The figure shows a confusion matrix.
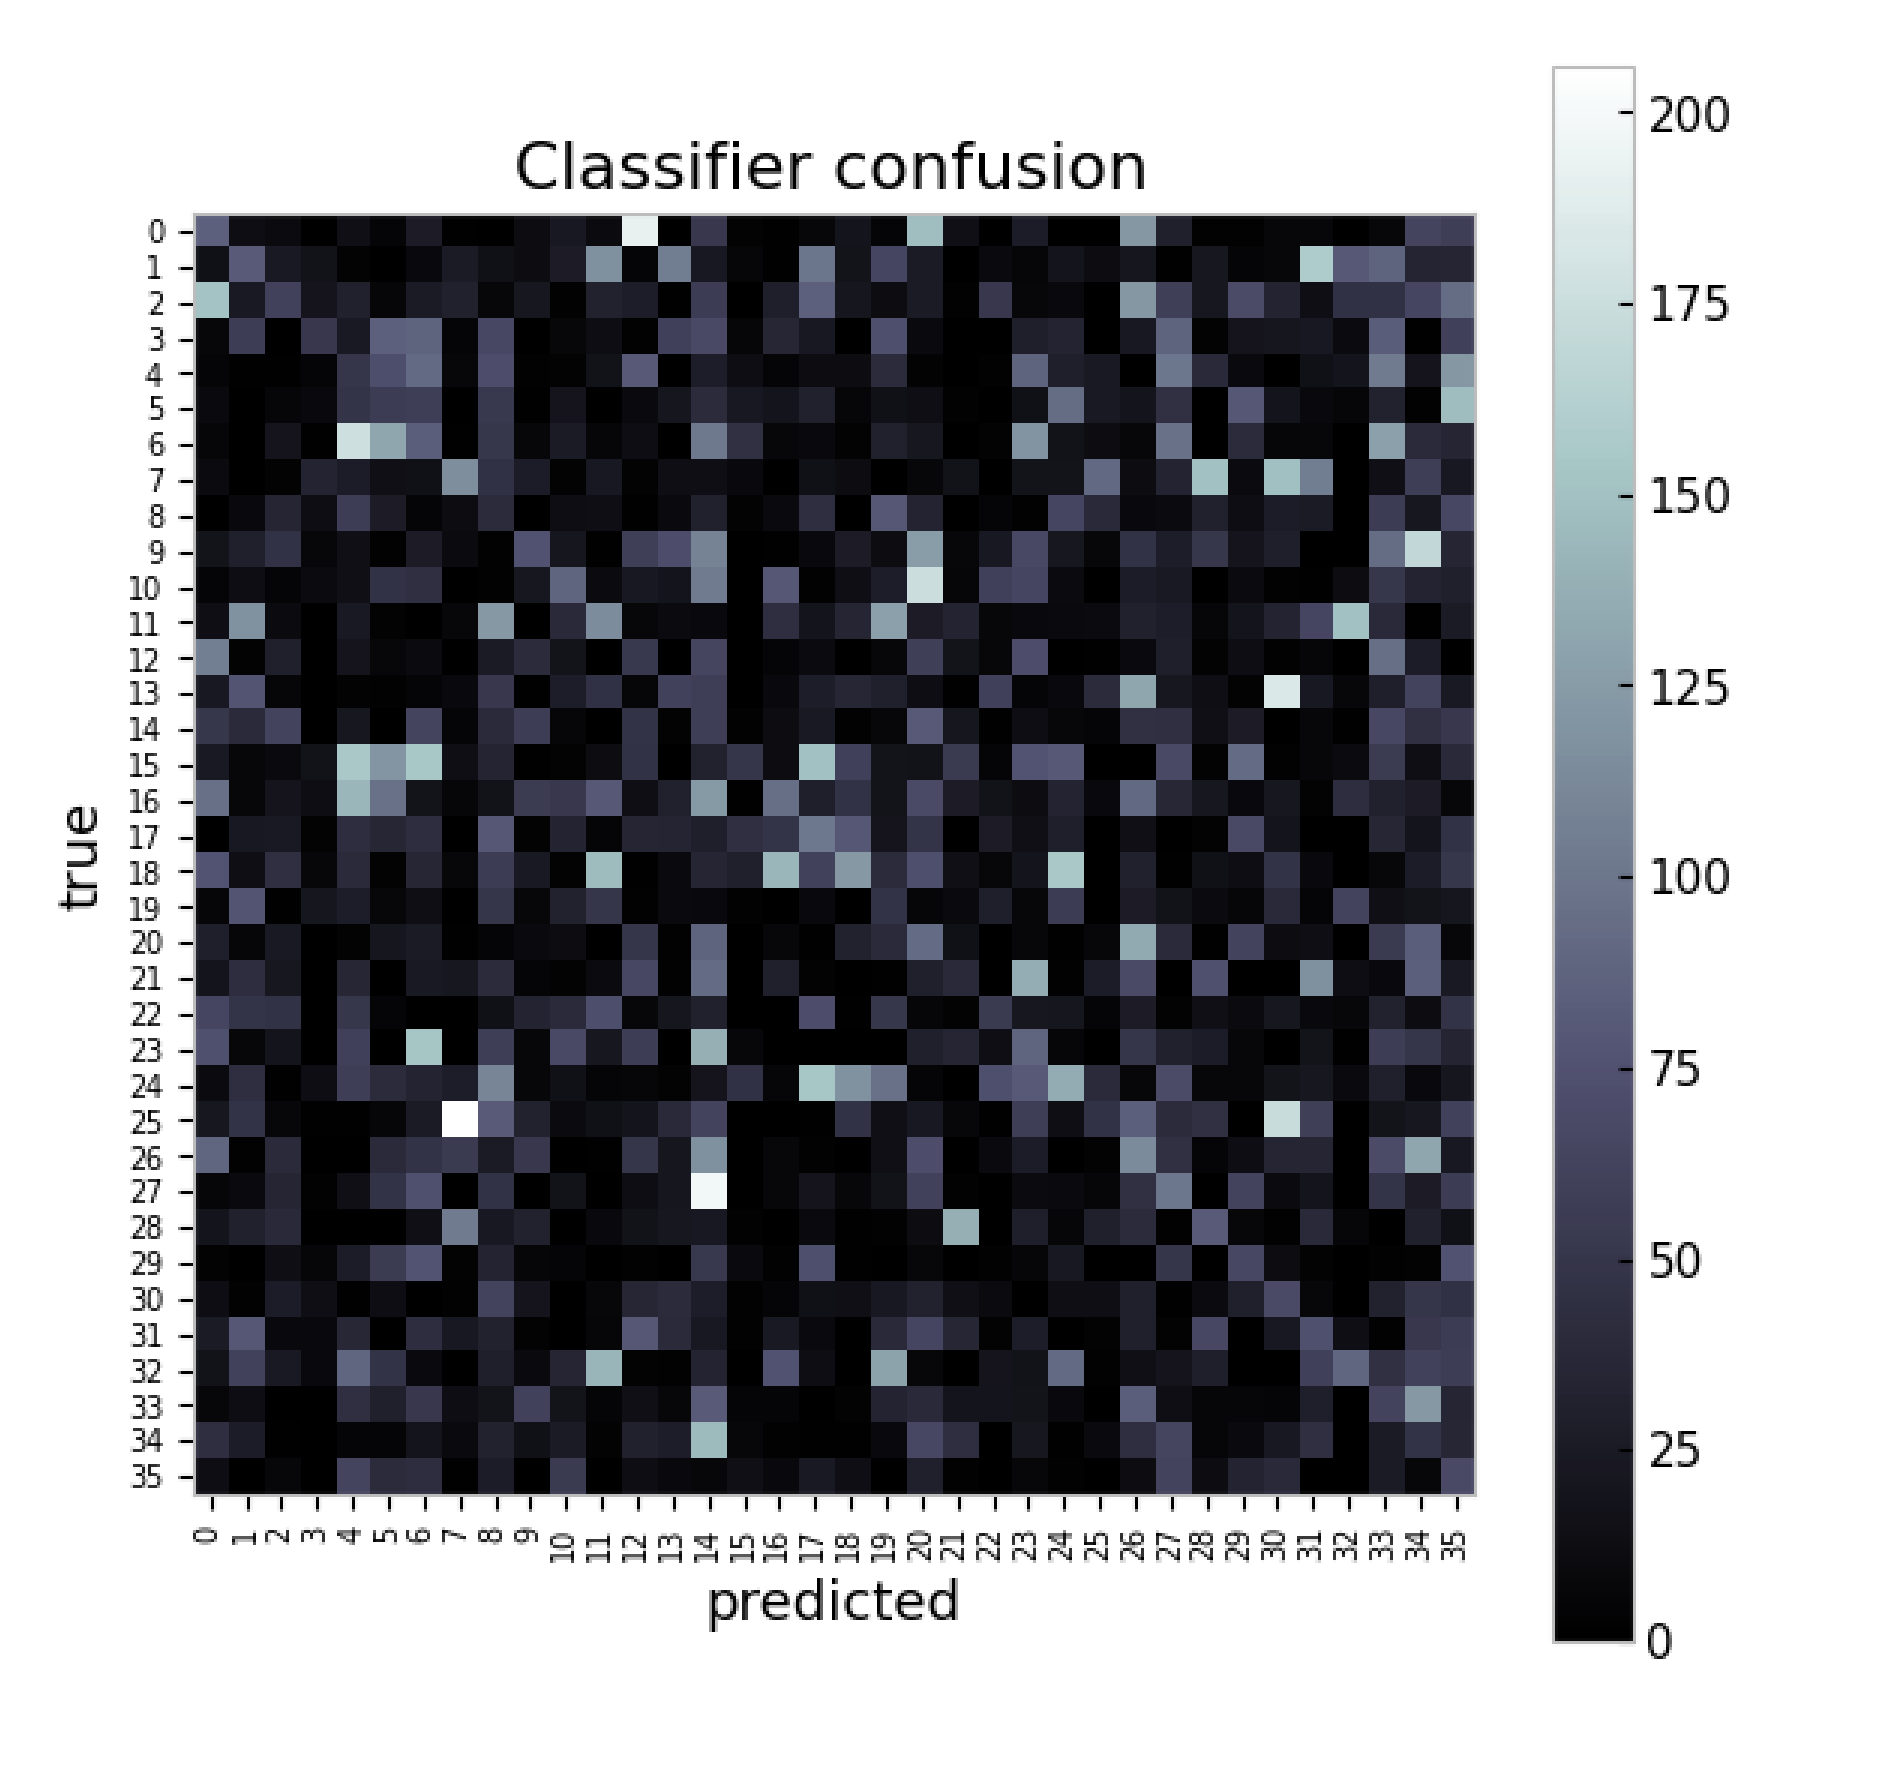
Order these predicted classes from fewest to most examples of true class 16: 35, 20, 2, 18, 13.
35, 2, 13, 18, 20
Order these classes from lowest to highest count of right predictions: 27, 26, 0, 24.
0, 27, 26, 24
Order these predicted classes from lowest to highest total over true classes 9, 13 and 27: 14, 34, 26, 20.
20, 26, 34, 14
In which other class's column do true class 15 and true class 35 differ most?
17
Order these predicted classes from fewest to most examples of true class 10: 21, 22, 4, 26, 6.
21, 4, 26, 6, 22
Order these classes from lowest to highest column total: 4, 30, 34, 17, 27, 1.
1, 30, 17, 27, 4, 34
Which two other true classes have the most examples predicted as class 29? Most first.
15, 5
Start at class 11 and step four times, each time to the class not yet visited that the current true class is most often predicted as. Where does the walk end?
31
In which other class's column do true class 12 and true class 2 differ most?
26
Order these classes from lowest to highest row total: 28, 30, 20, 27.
30, 28, 20, 27
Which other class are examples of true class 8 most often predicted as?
19
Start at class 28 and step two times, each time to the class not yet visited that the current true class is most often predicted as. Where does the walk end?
23
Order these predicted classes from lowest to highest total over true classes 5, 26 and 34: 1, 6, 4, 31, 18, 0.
18, 1, 4, 31, 6, 0
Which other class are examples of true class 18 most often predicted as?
24
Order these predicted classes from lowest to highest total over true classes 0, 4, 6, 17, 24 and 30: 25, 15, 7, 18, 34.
7, 25, 15, 34, 18
